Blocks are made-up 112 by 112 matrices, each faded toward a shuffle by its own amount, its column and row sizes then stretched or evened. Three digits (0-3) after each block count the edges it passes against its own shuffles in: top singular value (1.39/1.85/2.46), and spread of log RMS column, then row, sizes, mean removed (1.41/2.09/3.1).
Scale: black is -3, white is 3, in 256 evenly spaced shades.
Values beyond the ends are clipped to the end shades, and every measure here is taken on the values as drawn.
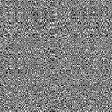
3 1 2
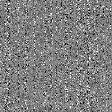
1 3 0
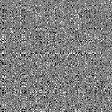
3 2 2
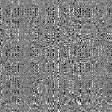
3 3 2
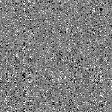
2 2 1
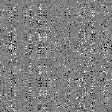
2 3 2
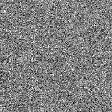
2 1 0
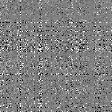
2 3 3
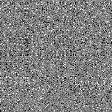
2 1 1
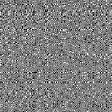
3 2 2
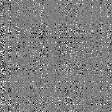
1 3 3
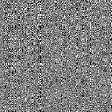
3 3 1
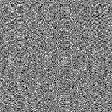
3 0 0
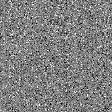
1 1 0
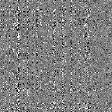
2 3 2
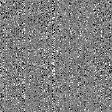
1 3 1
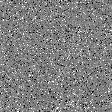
0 0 1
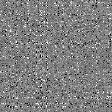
2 2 2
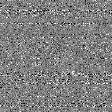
1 1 3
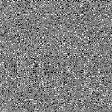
2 1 2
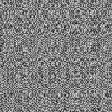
3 0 1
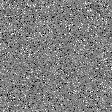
0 0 0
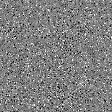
1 1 0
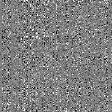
1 3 2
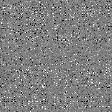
2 1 2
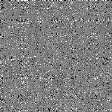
2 2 2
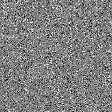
1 1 0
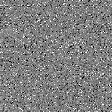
2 0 1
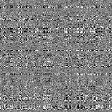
3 2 3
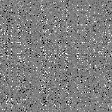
2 2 1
